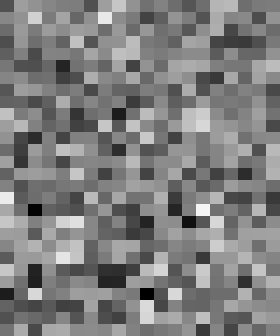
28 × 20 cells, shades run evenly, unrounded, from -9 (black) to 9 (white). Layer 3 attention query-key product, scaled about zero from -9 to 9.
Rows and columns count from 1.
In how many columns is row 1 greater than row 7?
12
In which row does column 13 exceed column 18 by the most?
15
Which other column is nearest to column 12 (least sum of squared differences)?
19
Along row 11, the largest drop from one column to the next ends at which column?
9
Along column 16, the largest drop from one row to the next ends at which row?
4
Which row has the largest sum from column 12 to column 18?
11
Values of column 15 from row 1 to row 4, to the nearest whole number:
-1 -3 1 2
